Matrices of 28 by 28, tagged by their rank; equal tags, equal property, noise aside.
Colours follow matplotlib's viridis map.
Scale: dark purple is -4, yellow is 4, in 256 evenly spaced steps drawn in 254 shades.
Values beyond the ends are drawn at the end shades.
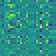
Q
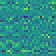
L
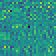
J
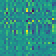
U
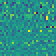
J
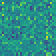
J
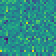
J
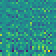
Q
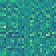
J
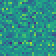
J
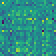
L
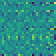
Q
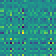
U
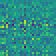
Q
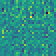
J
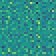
L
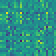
L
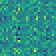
L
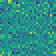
J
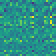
Q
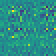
L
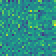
L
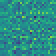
J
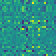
Q
